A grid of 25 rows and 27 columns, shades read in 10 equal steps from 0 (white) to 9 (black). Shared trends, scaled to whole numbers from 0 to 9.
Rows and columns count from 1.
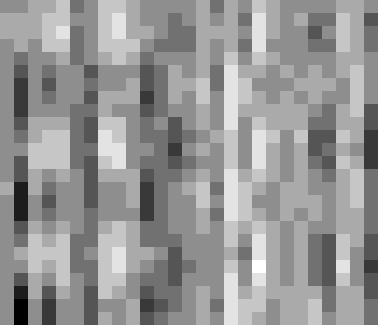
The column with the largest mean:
2
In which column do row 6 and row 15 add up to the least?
17
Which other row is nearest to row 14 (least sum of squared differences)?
18
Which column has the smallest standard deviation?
1
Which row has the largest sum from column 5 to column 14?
24
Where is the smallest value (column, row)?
19, 21
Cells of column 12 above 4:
19
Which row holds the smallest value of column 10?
4
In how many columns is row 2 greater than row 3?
6
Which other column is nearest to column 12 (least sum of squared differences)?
7
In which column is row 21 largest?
27
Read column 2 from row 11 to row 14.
5 4 6 6
